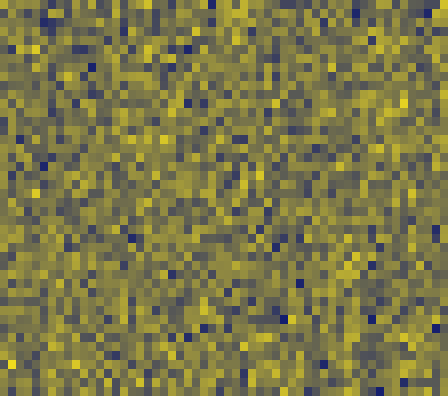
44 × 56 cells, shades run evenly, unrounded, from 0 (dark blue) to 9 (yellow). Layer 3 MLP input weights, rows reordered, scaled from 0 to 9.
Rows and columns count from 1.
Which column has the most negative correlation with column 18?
23
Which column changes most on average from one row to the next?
47
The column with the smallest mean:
35
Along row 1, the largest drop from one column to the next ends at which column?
27
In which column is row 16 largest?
21
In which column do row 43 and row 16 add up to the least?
31
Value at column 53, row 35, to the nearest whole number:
6
